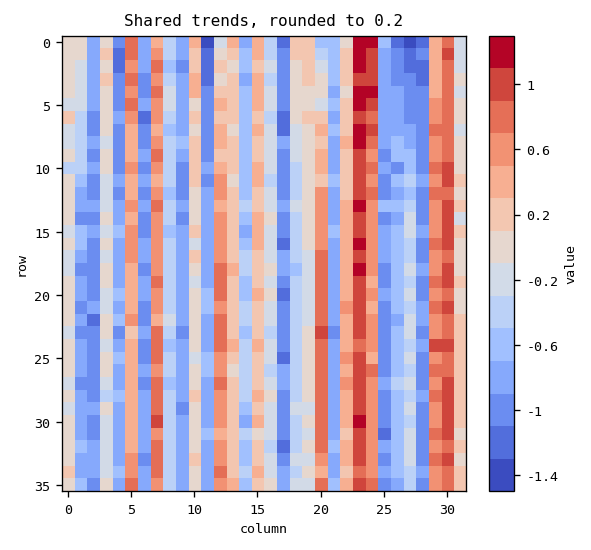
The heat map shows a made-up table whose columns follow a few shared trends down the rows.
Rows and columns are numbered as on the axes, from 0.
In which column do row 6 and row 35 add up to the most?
23
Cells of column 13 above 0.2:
4
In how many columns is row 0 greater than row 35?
9
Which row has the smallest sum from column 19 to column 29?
0
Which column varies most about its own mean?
20
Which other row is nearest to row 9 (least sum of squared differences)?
8
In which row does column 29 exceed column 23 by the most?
24
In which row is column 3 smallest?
28
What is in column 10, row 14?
0
